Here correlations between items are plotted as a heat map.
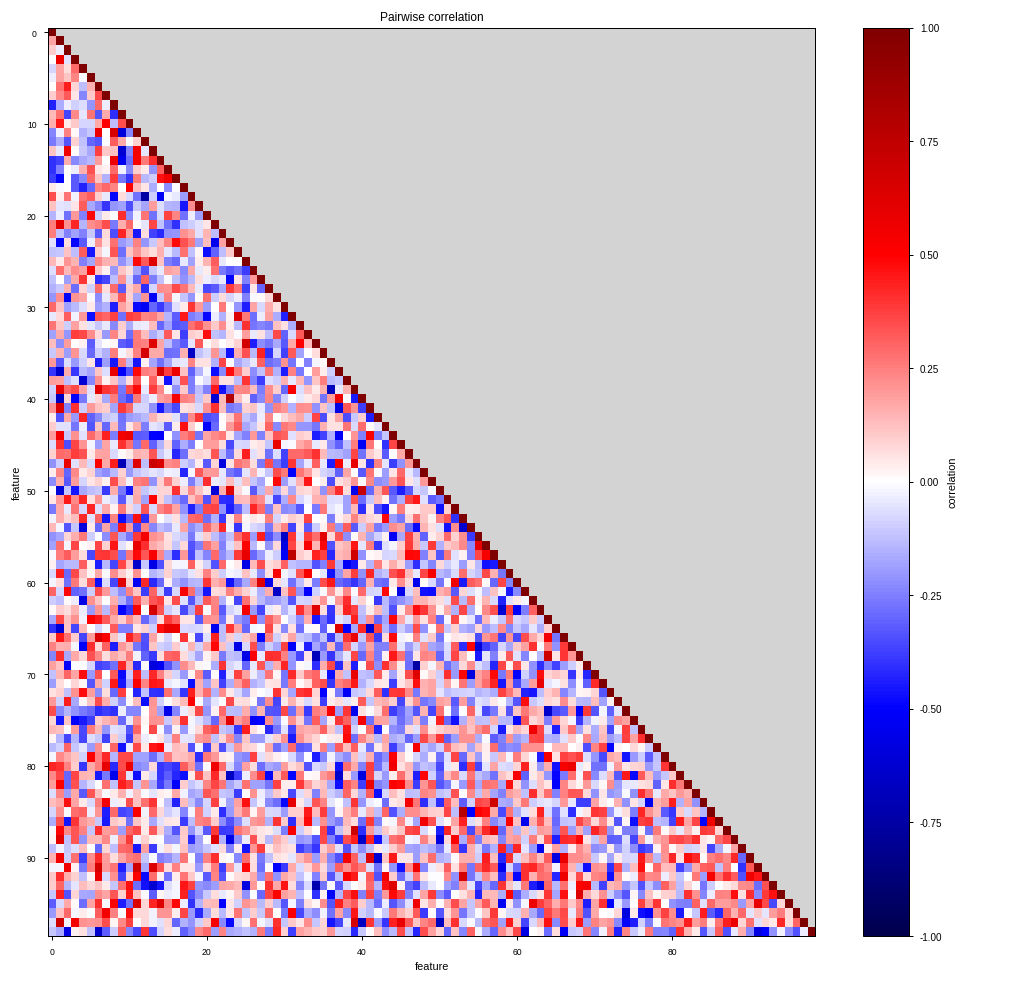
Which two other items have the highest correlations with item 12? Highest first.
35, 55
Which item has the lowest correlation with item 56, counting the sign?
30
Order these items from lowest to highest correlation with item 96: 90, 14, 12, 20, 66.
20, 90, 12, 14, 66
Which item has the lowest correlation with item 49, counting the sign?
61
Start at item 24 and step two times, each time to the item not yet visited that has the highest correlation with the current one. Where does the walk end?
57
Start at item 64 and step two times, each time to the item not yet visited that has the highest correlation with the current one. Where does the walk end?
94
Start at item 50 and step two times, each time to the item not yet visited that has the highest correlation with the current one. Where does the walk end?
23
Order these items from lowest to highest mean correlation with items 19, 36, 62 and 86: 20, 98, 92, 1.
1, 92, 20, 98
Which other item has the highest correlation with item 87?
39
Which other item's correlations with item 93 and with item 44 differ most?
43
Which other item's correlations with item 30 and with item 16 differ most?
37
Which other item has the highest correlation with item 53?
85
